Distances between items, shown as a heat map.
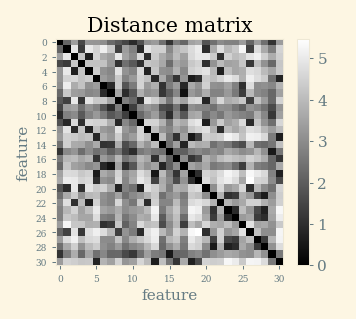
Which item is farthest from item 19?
26
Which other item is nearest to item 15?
29
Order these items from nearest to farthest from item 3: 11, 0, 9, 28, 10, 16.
11, 0, 10, 9, 28, 16
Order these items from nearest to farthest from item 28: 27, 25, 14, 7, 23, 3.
23, 27, 14, 7, 3, 25
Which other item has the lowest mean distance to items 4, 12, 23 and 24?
22
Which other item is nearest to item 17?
7
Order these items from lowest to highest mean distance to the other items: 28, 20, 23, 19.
28, 20, 23, 19
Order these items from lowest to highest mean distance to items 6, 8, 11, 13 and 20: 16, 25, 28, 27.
16, 28, 25, 27
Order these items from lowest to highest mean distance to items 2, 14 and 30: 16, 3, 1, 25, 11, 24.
16, 25, 24, 3, 11, 1
